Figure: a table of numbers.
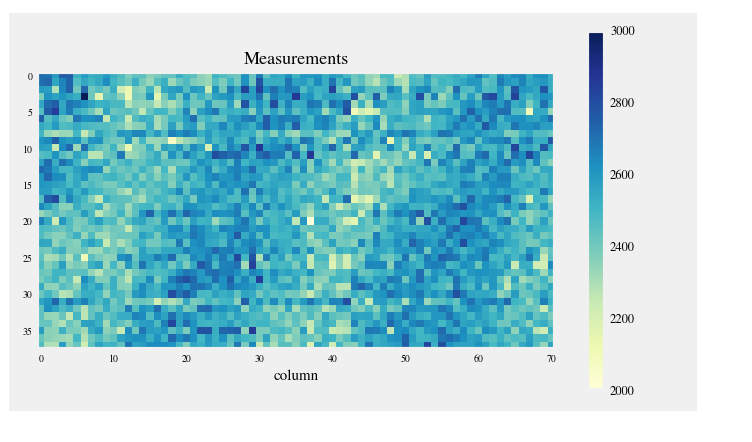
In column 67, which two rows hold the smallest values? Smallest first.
5, 17
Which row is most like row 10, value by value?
2
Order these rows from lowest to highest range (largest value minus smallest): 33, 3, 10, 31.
33, 31, 10, 3
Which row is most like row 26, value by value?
35
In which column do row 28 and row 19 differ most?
44
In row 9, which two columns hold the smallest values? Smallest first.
18, 48
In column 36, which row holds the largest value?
9
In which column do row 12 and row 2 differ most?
40
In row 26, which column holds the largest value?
29
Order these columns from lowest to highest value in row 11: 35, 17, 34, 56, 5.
17, 34, 5, 56, 35
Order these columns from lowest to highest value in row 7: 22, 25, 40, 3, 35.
22, 3, 40, 25, 35
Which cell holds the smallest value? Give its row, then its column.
20, 37
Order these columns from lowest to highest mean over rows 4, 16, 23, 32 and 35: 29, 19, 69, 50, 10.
10, 69, 50, 19, 29
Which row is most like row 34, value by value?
30
